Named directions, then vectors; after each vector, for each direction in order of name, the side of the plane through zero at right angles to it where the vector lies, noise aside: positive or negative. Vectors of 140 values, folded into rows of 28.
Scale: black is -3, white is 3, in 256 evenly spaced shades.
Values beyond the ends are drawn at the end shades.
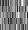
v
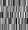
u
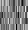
positive, negative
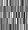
negative, negative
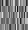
negative, positive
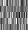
negative, negative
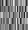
negative, positive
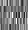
negative, negative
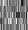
negative, negative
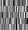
positive, negative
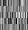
positive, positive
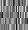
positive, negative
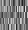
positive, negative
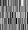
positive, positive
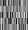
positive, positive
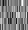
positive, positive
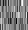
positive, positive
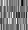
negative, negative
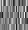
positive, negative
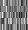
negative, negative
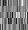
positive, positive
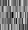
positive, positive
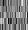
positive, positive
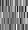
negative, positive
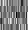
negative, negative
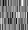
positive, positive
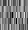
positive, positive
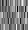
negative, positive
